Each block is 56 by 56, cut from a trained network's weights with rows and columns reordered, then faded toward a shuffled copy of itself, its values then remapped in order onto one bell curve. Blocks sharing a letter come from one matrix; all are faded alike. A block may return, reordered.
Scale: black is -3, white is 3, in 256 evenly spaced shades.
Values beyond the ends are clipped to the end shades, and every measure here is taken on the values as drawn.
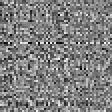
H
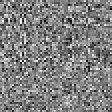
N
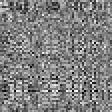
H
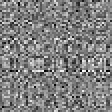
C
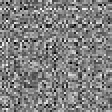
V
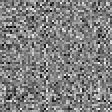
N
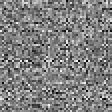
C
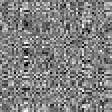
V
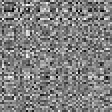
V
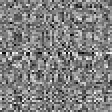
C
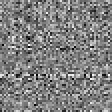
H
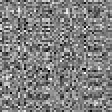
H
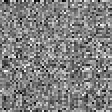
N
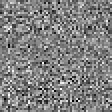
N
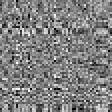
V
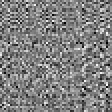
H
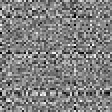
V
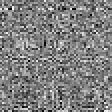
C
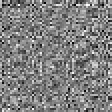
H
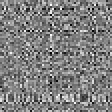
V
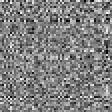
V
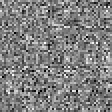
N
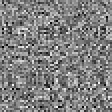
C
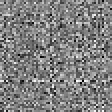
H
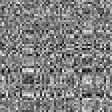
V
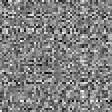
C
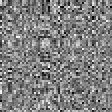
H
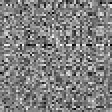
H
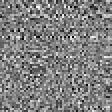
N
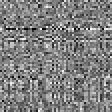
C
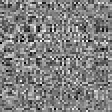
C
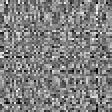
V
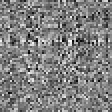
H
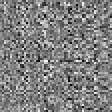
H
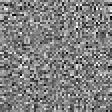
N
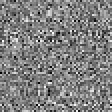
N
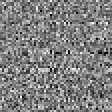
N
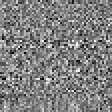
N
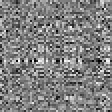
H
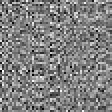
H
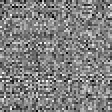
C
